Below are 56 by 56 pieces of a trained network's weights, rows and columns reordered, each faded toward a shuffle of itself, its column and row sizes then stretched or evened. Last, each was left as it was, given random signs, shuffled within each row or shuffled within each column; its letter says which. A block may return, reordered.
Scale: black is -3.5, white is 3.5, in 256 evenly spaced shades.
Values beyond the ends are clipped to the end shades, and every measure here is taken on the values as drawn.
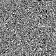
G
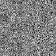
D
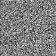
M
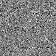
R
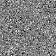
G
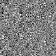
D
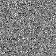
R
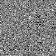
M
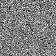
R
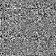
D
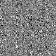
M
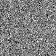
G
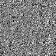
M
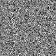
G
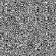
D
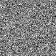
R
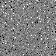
G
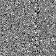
G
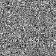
D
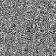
D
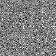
M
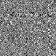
D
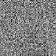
D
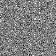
G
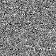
R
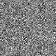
D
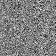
G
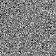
D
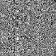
D
